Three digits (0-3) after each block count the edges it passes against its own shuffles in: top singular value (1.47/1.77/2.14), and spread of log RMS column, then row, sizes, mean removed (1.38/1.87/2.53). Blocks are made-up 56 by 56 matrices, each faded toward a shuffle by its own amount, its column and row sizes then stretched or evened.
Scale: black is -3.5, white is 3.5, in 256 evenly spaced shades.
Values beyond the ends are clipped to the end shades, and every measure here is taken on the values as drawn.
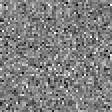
1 0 1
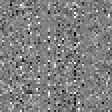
1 3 0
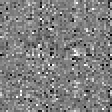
2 2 1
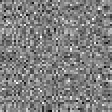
3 0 0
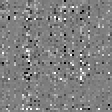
0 3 2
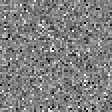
0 1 1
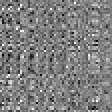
3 3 1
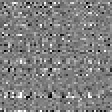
3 1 3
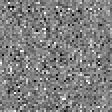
0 1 1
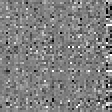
2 3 2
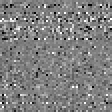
0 1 3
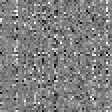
2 3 1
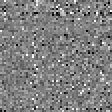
1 2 1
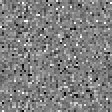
0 1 0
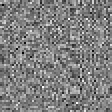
3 0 0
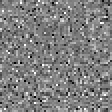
2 0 0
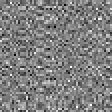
3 0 1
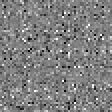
1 1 2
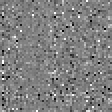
1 2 1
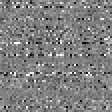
2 0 3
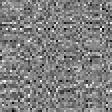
3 1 2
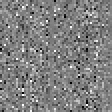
0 3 0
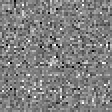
0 1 2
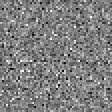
1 0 1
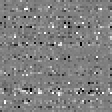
0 2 3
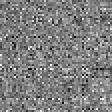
2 1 2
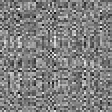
3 3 0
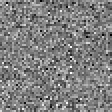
0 0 0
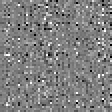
1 3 2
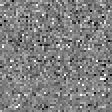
0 0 2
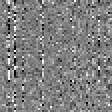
3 3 0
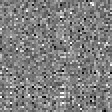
2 2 1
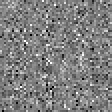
2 2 0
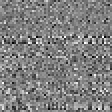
3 0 3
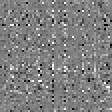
2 2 2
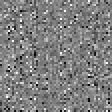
1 3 1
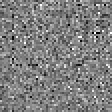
1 1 1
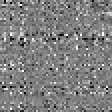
2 2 3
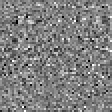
1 0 2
